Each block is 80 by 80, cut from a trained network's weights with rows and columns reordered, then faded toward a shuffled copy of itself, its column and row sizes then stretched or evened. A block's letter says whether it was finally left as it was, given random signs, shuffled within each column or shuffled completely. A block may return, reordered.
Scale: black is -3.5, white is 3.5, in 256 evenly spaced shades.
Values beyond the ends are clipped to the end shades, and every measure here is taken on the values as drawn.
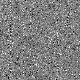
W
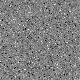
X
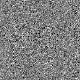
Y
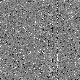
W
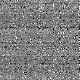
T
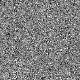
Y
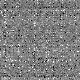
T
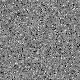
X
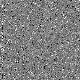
W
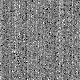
W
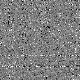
Y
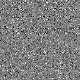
Y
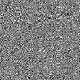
T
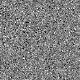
Y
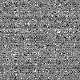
T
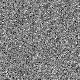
X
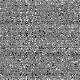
T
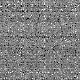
T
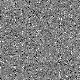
W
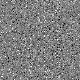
W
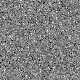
X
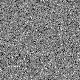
X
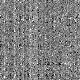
T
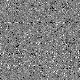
Y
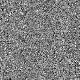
W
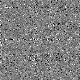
Y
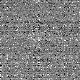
T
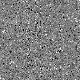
W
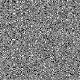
T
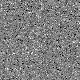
X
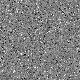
X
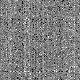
T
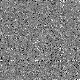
Y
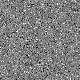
X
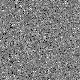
X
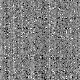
T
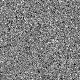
X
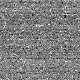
T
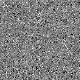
Y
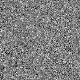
Y
